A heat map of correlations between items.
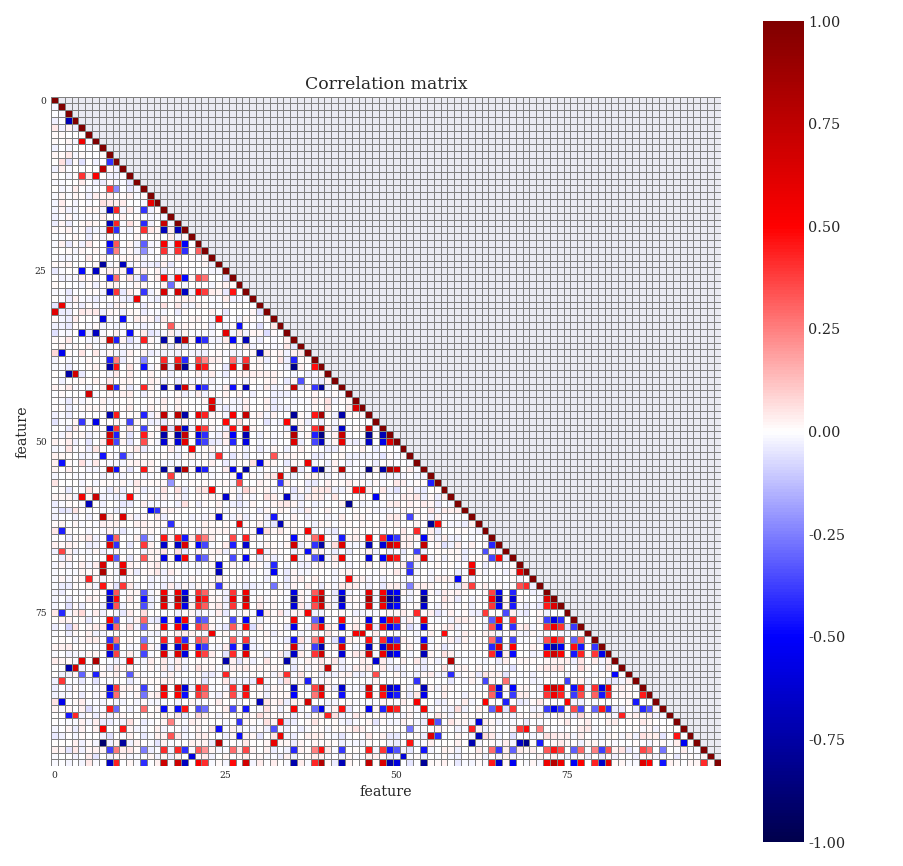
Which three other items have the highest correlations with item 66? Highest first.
30, 1, 85
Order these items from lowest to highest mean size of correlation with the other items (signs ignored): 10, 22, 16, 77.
10, 22, 77, 16
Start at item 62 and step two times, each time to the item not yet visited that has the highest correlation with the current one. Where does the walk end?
56
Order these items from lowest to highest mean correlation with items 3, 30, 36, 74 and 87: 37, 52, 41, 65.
65, 37, 41, 52
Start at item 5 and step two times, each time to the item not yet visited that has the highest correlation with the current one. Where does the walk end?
70
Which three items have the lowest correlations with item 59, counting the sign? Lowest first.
43, 5, 70
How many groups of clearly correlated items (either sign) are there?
13
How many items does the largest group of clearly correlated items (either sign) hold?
35
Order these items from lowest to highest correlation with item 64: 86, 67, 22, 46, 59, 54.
54, 67, 59, 22, 86, 46
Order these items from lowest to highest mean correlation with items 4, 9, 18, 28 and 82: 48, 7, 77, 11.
7, 11, 77, 48
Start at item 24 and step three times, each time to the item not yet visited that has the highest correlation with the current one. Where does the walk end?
52
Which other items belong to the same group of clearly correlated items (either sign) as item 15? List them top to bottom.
14, 60
